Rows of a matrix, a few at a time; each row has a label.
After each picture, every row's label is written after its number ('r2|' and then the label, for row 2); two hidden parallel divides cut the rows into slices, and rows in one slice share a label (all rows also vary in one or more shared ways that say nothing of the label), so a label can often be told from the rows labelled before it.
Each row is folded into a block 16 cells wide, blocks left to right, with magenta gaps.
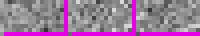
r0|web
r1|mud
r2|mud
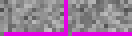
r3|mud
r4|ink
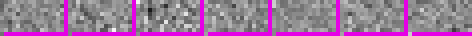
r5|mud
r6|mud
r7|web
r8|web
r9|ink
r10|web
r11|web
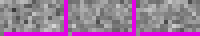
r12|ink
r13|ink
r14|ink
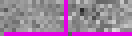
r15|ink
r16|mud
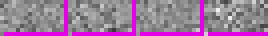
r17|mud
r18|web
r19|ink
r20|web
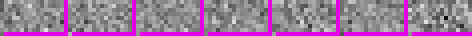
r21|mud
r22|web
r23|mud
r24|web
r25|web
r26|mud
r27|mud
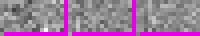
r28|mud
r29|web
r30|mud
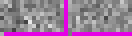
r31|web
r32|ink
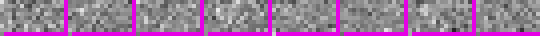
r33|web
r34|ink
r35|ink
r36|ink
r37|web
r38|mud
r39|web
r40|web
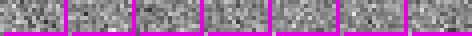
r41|mud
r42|mud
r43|mud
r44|web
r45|web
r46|mud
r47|web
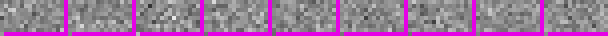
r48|ink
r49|ink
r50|web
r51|mud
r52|mud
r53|mud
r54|ink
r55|ink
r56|mud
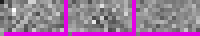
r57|ink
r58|mud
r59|mud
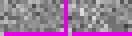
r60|web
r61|web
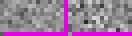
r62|mud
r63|web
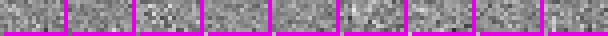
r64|web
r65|mud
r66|ink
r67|web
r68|web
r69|ink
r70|web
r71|web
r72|web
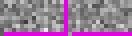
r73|mud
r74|web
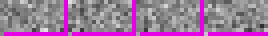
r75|mud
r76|web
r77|mud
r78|web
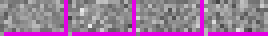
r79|web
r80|web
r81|mud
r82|web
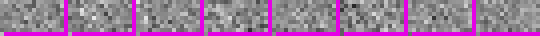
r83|web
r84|web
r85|web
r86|web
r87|web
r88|mud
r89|mud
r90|mud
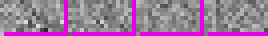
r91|ink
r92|mud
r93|web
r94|ink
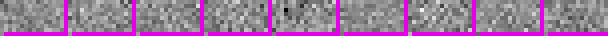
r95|mud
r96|ink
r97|web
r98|ink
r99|ink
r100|ink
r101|web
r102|mud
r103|mud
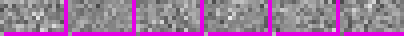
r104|ink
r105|ink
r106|mud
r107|web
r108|web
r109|mud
